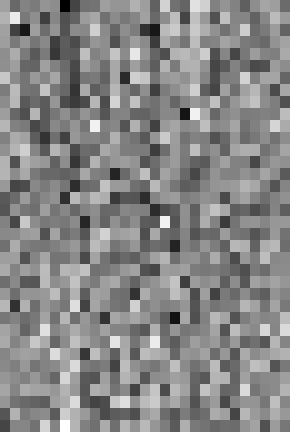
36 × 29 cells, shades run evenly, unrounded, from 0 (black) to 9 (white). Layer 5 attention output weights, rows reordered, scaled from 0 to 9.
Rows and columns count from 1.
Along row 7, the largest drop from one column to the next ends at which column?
13
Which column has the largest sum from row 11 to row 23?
10
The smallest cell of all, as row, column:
1, 7
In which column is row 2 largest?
2
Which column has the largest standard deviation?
8
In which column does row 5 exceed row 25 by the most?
14
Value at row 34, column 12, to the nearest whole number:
7
